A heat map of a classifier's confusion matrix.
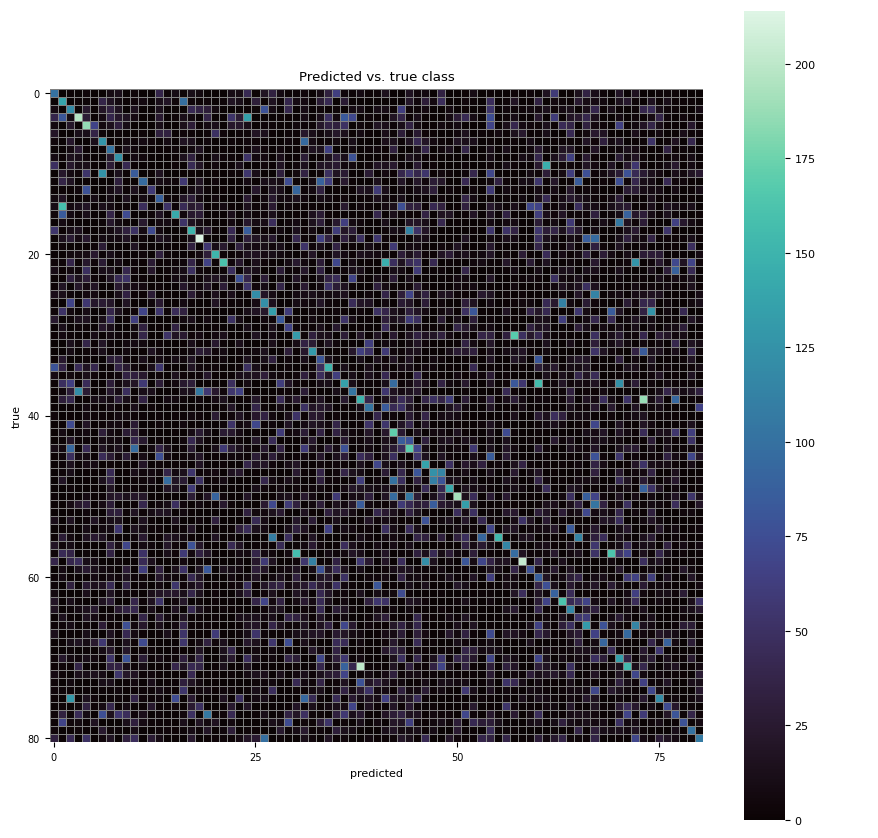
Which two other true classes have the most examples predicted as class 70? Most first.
36, 16
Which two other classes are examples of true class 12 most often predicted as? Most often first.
30, 4
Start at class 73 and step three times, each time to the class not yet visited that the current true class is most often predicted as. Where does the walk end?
19
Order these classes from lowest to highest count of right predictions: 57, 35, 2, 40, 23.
40, 35, 23, 57, 2
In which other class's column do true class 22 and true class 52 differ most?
77
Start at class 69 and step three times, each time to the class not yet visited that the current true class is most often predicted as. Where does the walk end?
26
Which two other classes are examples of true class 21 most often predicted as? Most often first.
41, 72
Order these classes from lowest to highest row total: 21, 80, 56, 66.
56, 80, 66, 21
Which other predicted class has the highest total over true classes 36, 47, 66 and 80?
60
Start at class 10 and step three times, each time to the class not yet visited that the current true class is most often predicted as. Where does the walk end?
39
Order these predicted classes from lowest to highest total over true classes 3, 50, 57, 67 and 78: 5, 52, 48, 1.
5, 48, 52, 1
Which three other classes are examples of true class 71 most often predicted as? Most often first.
38, 36, 48
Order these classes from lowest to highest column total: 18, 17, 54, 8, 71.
8, 18, 71, 17, 54
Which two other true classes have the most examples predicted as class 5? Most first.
4, 34
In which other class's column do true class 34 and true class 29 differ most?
0
